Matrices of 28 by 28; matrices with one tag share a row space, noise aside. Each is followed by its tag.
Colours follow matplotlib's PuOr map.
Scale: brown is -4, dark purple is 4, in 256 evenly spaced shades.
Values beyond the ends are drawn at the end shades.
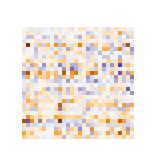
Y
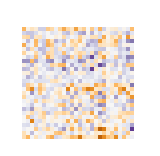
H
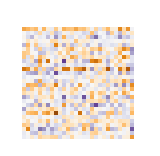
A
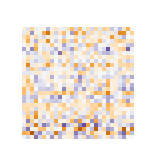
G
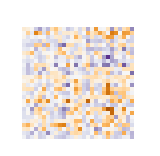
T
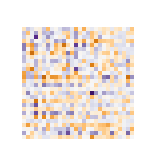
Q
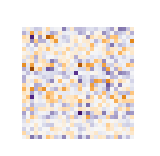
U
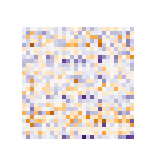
H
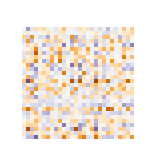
G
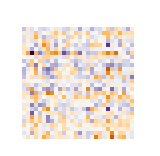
U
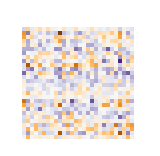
Y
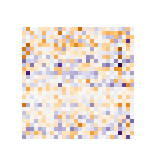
Y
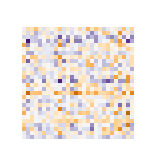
Y
